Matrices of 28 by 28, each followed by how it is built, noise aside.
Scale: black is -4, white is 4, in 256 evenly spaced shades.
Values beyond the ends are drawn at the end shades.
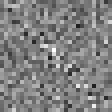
banded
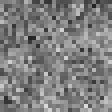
smooth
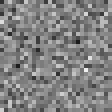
noise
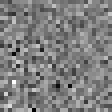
lower triangular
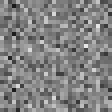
repeating rows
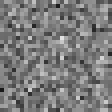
repeating rows
